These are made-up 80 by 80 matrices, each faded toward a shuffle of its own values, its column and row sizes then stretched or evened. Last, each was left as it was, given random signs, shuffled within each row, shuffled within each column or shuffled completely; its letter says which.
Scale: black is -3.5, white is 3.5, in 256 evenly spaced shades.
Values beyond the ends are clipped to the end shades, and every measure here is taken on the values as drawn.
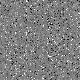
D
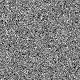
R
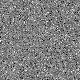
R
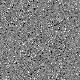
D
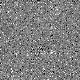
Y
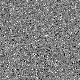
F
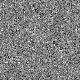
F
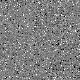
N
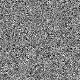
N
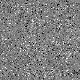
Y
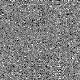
Y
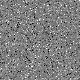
D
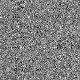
Y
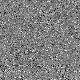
F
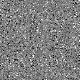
N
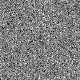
F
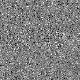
Y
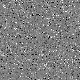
F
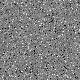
R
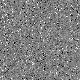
D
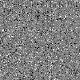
Y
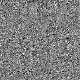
N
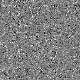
N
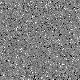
F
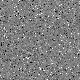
R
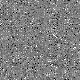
Y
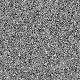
R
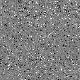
Y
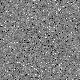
R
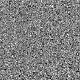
N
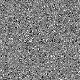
Y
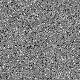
F
